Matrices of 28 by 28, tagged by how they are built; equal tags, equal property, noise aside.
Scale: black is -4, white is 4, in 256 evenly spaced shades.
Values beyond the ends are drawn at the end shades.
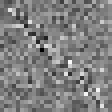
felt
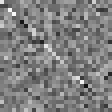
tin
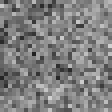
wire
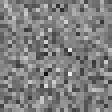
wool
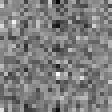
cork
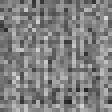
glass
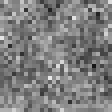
wire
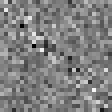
felt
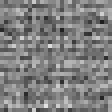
glass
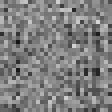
glass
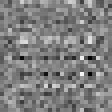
cork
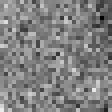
wire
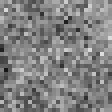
wire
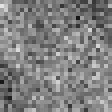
wire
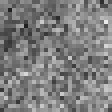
wire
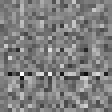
cork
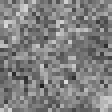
wire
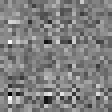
cork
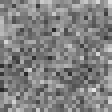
wire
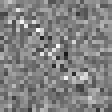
felt
